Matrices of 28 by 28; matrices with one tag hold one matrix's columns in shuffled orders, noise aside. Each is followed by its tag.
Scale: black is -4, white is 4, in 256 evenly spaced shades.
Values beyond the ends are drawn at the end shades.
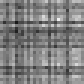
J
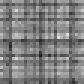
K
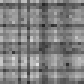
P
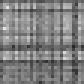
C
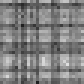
P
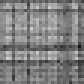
C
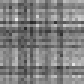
J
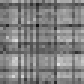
P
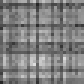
P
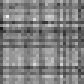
J
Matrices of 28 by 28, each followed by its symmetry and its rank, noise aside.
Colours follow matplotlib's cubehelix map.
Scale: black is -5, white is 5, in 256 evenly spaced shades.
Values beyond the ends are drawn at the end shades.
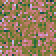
antisymmetric, rank six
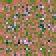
antisymmetric, rank six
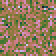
no symmetry, rank six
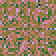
symmetric, rank seven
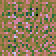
no symmetry, rank five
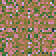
no symmetry, rank six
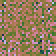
no symmetry, rank seven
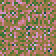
symmetric, rank five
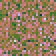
no symmetry, rank five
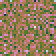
no symmetry, rank six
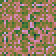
symmetric, rank six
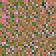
antisymmetric, rank six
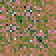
symmetric, rank six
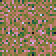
symmetric, rank six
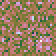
symmetric, rank five
